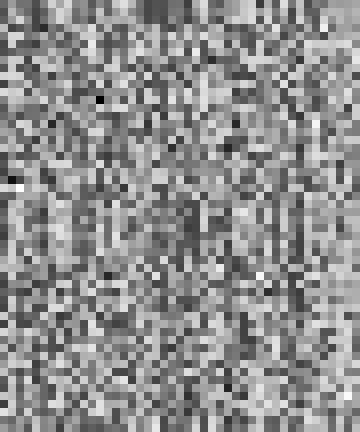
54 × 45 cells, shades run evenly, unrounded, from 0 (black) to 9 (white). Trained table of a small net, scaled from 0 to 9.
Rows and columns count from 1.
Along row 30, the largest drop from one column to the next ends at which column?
16
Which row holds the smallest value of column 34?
37
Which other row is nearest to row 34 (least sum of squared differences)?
10
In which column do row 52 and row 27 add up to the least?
6
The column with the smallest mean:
21
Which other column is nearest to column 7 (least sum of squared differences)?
36
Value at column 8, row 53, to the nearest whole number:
3
